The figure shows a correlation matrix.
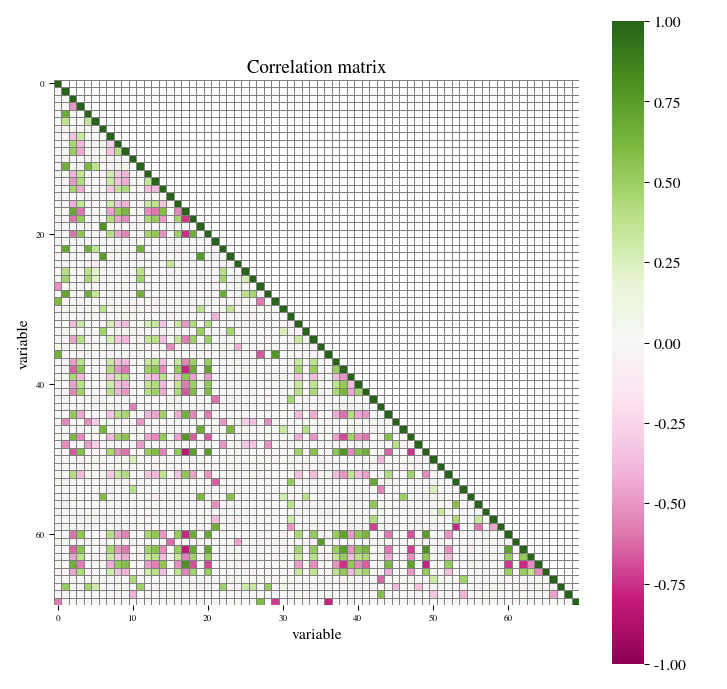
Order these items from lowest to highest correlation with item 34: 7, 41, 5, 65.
5, 7, 65, 41
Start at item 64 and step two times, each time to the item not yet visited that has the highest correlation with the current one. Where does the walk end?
47
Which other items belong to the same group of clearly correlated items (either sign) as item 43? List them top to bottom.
10, 50, 54, 66, 68
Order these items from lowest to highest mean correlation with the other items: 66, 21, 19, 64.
64, 21, 66, 19
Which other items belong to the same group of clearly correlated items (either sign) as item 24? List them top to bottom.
15, 35, 61
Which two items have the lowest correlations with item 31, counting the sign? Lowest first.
59, 21
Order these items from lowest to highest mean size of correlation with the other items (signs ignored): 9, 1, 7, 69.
69, 1, 7, 9
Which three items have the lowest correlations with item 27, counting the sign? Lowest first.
36, 29, 0
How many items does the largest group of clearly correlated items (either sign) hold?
28
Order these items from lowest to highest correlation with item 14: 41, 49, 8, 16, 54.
49, 41, 16, 54, 8
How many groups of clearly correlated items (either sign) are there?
8
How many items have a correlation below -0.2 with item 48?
9
